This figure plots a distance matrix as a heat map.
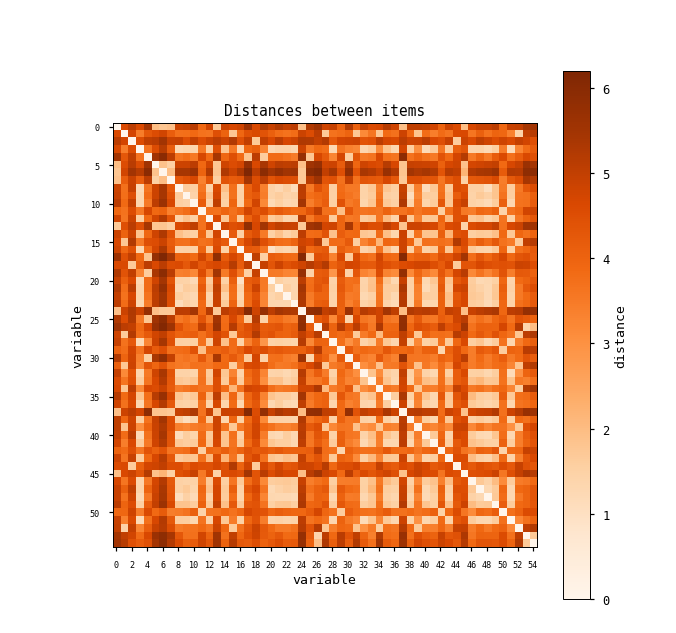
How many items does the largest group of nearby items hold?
25
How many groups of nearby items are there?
7
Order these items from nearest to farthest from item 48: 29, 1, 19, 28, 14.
28, 14, 19, 1, 29
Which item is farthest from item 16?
6
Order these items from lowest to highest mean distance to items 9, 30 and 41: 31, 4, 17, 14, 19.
14, 19, 4, 17, 31
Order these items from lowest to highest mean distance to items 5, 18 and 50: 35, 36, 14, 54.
36, 14, 35, 54
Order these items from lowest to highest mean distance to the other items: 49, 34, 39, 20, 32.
32, 20, 49, 39, 34
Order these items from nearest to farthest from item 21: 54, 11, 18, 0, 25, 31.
31, 25, 11, 54, 18, 0
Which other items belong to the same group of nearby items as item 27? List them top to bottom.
1, 15, 31, 34, 39, 52
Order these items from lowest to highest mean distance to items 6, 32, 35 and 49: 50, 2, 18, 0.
50, 0, 18, 2
